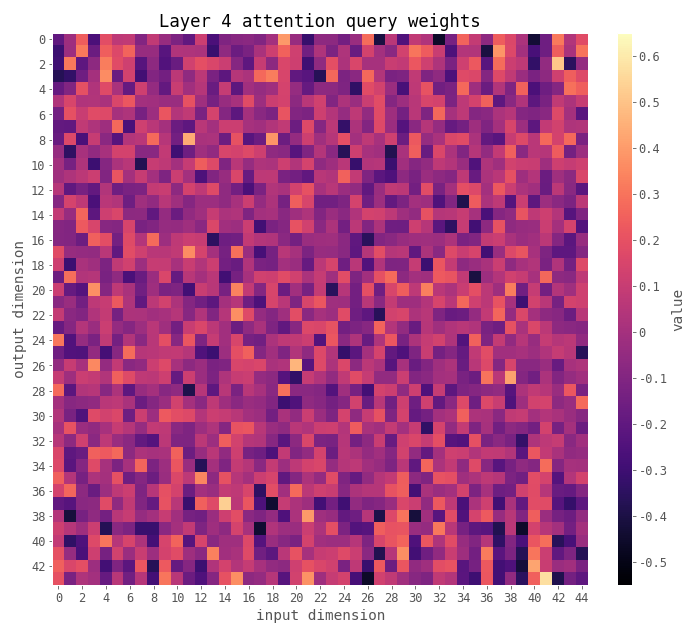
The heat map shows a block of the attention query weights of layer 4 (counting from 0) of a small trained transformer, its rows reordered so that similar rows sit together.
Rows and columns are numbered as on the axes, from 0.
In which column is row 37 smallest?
18
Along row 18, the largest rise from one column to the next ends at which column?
32
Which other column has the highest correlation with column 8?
39
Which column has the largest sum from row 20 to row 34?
15
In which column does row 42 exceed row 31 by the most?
40
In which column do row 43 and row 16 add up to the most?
41
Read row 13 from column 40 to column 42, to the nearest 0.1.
-0.2 0 -0.1
